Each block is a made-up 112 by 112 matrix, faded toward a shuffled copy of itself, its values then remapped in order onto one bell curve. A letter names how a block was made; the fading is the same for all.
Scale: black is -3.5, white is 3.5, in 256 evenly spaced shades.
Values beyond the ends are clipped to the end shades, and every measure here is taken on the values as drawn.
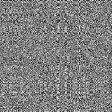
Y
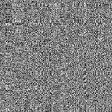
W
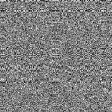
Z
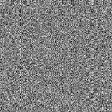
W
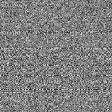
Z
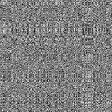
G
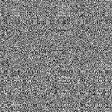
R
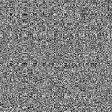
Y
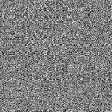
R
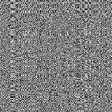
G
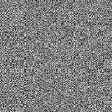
W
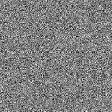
R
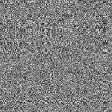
R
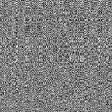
G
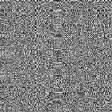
Y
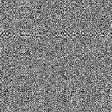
Y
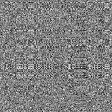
Z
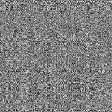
R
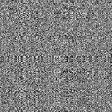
Y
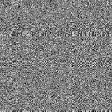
Y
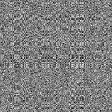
G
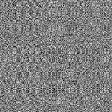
G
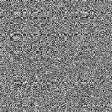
Y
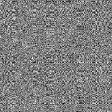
Y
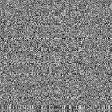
Y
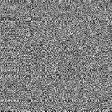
R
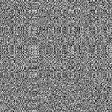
G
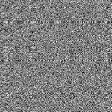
Z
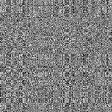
G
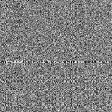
Z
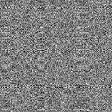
R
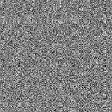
W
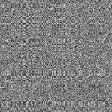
G
